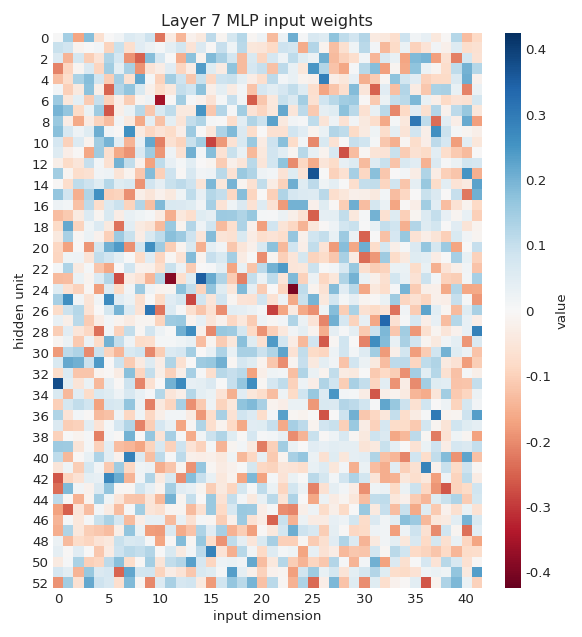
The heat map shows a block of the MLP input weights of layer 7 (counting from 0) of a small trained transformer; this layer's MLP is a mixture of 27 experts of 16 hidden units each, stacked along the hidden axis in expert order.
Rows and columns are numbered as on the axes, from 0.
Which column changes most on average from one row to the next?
7
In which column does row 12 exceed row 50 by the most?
32
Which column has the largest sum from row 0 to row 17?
14
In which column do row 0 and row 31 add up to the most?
1
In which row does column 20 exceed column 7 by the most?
20
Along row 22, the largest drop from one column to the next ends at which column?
23
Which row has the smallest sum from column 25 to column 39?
43
